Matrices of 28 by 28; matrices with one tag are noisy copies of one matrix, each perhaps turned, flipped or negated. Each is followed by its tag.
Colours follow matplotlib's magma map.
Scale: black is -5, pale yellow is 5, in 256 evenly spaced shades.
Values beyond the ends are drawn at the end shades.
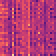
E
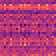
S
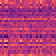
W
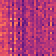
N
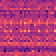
S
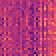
N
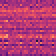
W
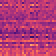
N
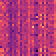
W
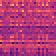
E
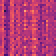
S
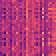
E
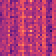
S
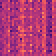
S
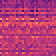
N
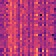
W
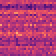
S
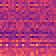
N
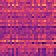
E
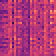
E
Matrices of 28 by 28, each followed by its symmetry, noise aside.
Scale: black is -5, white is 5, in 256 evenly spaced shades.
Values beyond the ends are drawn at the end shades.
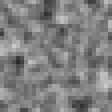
antisymmetric.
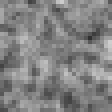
no symmetry.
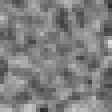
antisymmetric.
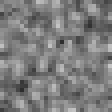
same after a half turn.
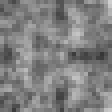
mirrored top to bottom.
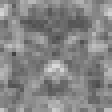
mirrored left to right.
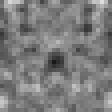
mirrored left to right.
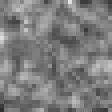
no symmetry.
